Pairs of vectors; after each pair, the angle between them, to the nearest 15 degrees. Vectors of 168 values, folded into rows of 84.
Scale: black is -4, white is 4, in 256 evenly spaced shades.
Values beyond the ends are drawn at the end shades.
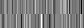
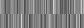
135 degrees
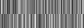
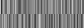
150 degrees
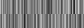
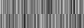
15 degrees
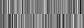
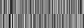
60 degrees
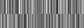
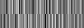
135 degrees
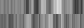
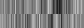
135 degrees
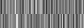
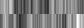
105 degrees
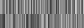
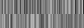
135 degrees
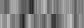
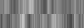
165 degrees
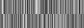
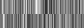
30 degrees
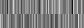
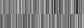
120 degrees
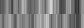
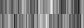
30 degrees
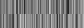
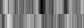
90 degrees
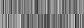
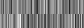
30 degrees
